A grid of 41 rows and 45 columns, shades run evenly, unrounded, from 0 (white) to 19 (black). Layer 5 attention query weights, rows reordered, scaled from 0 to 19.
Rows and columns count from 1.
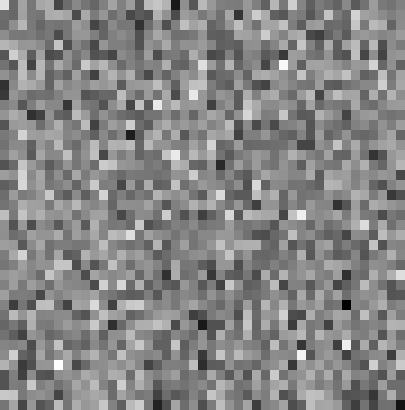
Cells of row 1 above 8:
30
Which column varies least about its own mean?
21
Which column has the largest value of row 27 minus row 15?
24
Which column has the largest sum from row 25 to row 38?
23
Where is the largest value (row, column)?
31, 39
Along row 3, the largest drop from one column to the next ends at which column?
40
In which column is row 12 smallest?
28
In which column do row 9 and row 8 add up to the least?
43
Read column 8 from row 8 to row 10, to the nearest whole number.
12 9 8
